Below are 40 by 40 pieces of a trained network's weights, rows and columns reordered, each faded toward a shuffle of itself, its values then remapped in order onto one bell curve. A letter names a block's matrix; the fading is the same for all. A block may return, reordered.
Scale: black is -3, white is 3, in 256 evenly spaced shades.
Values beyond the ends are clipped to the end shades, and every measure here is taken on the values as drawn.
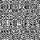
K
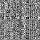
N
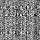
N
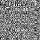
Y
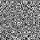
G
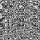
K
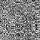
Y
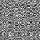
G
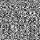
Y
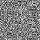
Y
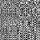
K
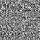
Y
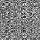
K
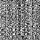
N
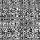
N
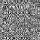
K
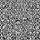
Y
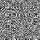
G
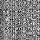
N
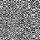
G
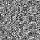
Y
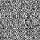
Y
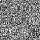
Y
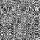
G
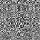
Y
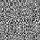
Y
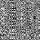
K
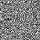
Y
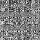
N
